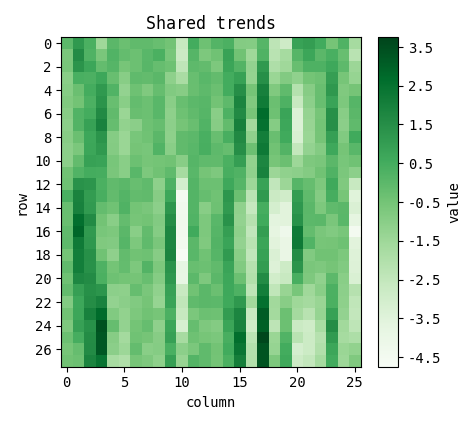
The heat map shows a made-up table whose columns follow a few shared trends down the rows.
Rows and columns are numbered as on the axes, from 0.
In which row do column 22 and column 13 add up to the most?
0
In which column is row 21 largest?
17
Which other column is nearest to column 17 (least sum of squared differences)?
3
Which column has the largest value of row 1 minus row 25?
21
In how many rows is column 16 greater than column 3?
1
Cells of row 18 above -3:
22
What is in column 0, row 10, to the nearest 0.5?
-1
